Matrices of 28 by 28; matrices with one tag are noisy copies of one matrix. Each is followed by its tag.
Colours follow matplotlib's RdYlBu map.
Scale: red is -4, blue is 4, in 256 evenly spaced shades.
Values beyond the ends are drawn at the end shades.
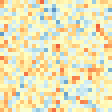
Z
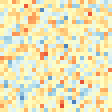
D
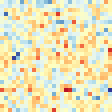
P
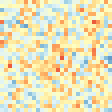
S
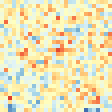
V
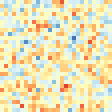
P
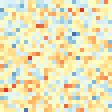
P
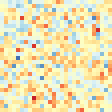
P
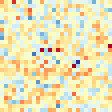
Z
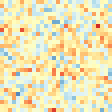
Z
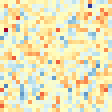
D
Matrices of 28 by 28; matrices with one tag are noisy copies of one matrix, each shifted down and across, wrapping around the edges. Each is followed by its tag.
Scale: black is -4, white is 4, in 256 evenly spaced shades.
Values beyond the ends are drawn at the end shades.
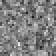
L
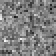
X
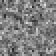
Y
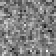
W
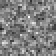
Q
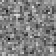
X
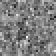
L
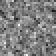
Y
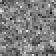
Q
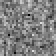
X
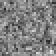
L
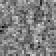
L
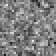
Y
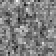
L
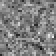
Y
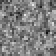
L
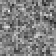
Y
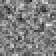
Q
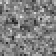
Q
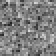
X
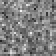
W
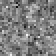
L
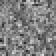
W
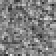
W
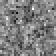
L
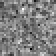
W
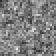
L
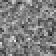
Y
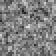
Q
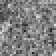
L
